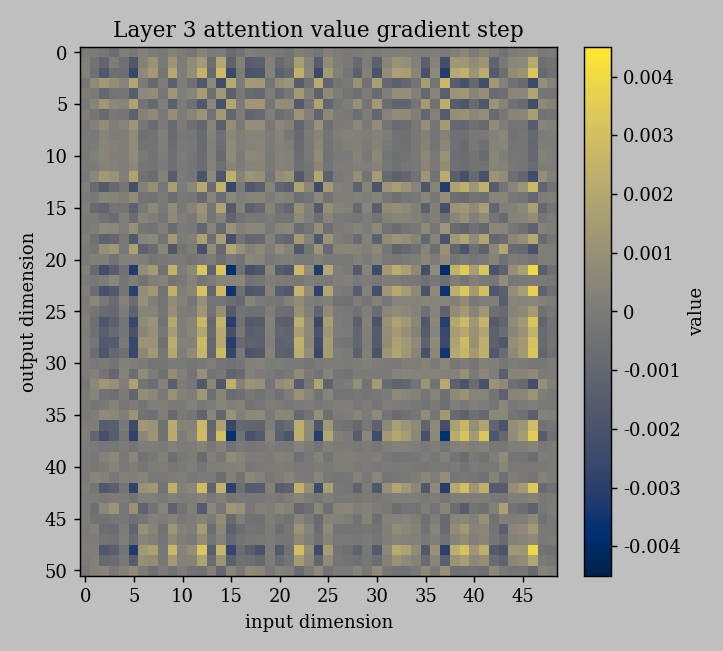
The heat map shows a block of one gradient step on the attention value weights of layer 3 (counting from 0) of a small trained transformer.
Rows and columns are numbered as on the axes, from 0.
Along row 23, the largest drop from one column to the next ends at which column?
15
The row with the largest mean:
48
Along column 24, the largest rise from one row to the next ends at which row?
3
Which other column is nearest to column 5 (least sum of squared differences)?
24
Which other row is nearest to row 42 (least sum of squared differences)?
26
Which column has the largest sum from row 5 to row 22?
43
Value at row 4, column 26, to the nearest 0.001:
0
